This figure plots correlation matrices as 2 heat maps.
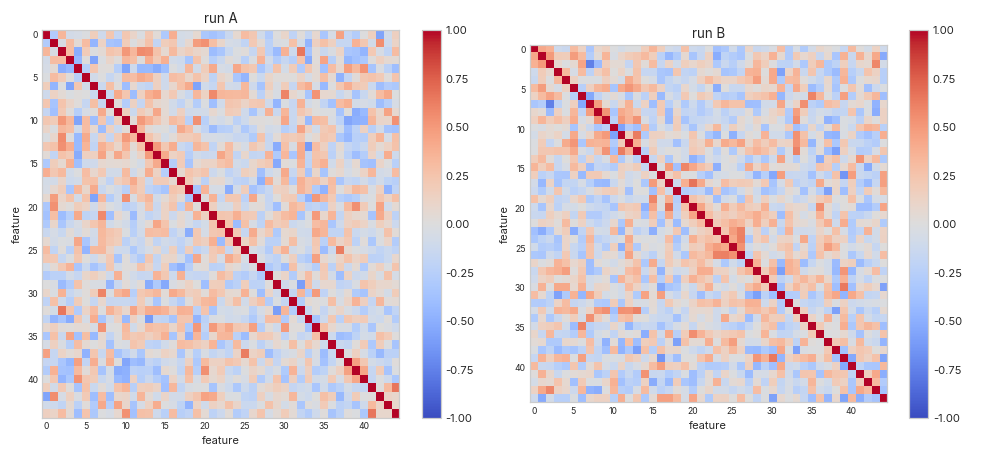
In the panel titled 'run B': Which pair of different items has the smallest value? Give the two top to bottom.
2, 7
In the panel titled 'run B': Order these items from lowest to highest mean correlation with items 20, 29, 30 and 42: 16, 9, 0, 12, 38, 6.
16, 38, 0, 9, 12, 6
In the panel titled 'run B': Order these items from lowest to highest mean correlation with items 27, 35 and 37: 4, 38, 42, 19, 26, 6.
26, 38, 42, 4, 19, 6
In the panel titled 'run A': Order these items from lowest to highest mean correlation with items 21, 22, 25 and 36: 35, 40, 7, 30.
35, 40, 30, 7
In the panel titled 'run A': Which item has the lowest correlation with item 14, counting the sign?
4
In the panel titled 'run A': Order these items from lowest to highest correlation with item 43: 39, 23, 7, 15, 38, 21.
39, 38, 15, 21, 23, 7
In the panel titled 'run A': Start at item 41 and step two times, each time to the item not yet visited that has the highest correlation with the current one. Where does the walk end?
10
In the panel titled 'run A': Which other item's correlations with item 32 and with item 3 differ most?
6
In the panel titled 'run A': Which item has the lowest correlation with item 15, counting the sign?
29
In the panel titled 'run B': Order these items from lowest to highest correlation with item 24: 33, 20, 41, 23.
33, 41, 23, 20
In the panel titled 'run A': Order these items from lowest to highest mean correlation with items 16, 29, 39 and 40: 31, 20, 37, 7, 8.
8, 7, 37, 31, 20
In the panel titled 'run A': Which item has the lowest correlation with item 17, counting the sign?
27
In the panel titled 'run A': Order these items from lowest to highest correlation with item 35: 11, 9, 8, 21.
8, 9, 21, 11
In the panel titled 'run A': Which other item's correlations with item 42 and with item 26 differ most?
0
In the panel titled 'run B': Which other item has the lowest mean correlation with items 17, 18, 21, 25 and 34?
1
